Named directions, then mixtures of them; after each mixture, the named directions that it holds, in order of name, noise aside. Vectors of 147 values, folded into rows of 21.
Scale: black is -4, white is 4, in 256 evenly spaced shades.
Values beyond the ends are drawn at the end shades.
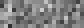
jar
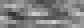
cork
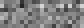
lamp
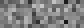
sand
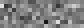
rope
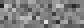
rope.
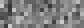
jar.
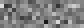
rope.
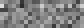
lamp.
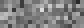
jar, lamp.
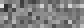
lamp, rope.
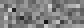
jar, rope.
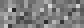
jar, rope.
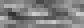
cork.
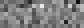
lamp, sand.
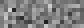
jar, rope.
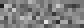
rope.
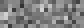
jar, lamp.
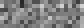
lamp.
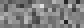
lamp, sand.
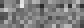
lamp.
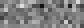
lamp, sand.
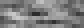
cork.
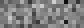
sand.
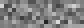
rope.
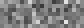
sand.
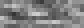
cork.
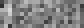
jar, lamp.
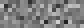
rope, sand.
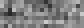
cork, jar.
